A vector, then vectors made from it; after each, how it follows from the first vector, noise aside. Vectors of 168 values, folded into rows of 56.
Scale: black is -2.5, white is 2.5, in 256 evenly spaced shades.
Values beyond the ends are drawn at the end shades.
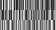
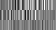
wrapped around, partly zeroed.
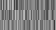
shrunk.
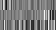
wrapped around, partly zeroed.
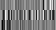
reversed, partly zeroed.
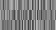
wrapped around, negated, shrunk.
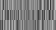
wrapped around, shrunk.
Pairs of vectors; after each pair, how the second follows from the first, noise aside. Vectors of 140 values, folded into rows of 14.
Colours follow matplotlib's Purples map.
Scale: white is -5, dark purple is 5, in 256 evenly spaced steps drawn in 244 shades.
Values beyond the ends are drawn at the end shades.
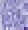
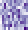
scaled up.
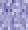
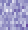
negated.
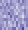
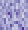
sign-scrambled.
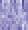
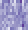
negated.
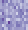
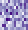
negated, scaled up.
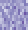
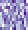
scaled up.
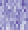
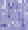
reversed, partly zeroed.
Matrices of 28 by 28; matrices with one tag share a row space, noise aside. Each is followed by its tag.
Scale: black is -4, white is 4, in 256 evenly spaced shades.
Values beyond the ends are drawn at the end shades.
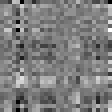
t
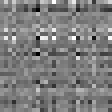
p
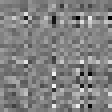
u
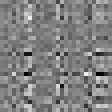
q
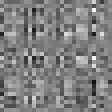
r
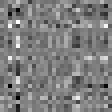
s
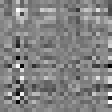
t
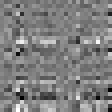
t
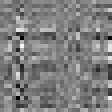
t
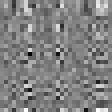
q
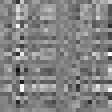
t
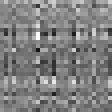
p
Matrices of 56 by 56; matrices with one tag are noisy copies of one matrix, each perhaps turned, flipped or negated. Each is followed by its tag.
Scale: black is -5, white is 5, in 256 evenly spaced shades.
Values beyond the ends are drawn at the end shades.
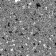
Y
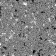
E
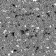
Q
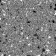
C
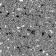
Q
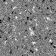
Q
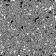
C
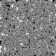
C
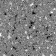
Q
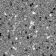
Q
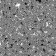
Y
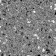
C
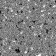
Y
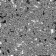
E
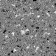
Q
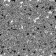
C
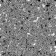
C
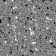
Q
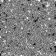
C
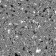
Y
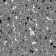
Q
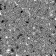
C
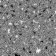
Y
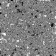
E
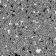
Y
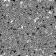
C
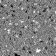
Y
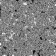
E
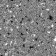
Y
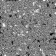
E
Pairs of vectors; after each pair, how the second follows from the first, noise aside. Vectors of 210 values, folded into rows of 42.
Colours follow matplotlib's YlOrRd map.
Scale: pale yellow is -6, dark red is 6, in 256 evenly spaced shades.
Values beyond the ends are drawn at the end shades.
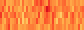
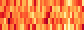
wrapped around, scaled up.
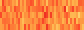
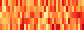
negated, scaled up.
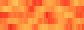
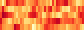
wrapped around, scaled up.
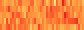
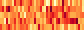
scaled up.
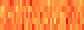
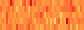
partly zeroed.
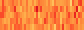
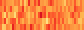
reversed, negated.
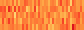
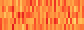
reversed, negated.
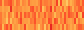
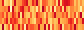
negated, scaled up.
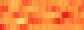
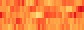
wrapped around.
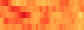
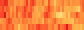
reversed, negated.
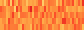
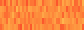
negated, shrunk.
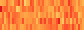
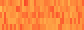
negated, shrunk.
